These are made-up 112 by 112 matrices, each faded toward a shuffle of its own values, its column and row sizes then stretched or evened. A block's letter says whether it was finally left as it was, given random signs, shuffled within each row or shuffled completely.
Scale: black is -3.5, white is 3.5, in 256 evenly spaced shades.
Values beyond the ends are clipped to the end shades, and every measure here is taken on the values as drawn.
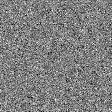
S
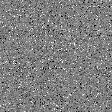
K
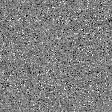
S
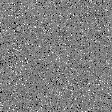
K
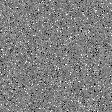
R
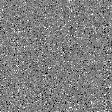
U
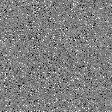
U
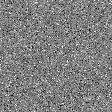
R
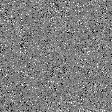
K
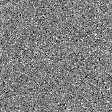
R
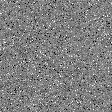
R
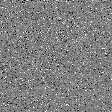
S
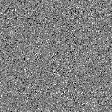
U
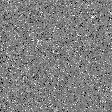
R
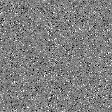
U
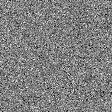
S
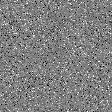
S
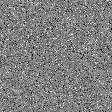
R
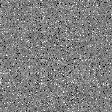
U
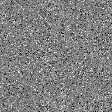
K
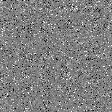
U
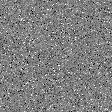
R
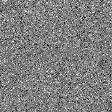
K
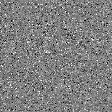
U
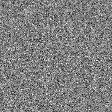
S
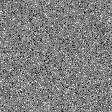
R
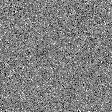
R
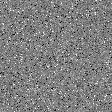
R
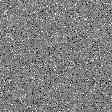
R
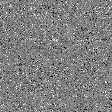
K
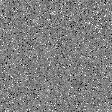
K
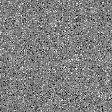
U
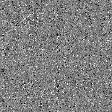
K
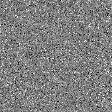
K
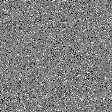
K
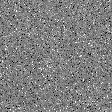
R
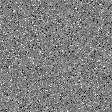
R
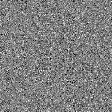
U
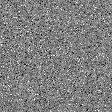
R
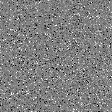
U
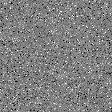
S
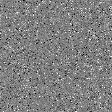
K
